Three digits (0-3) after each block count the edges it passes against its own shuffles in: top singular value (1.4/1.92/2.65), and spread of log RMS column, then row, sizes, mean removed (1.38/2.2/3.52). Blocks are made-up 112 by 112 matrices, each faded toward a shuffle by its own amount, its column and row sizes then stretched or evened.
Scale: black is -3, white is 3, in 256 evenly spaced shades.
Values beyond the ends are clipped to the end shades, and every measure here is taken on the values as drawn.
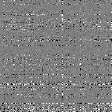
1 2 3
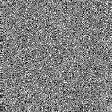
2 1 0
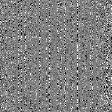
2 3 1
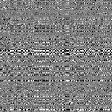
3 0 3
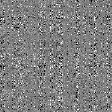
0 3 2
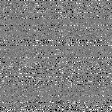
0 1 3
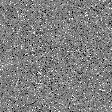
0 1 0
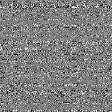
2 1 3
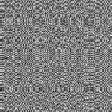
3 1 1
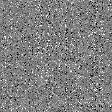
0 2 0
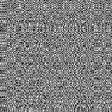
3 1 1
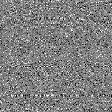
2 0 1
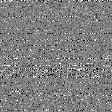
0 0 3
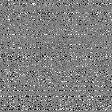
1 1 3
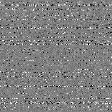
1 0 3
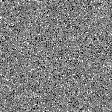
1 0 0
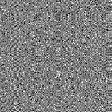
3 1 0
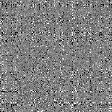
2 2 2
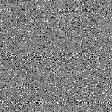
2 0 2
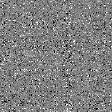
1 2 2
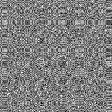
3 0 0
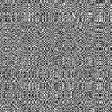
3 2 2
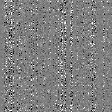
1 3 1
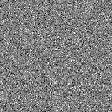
2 0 0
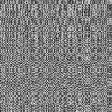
3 2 0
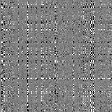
3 3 2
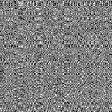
3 1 2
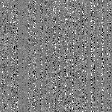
0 3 0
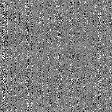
0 3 1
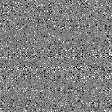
2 1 2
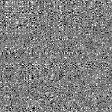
2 1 2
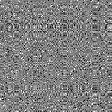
3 0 1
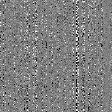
2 3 0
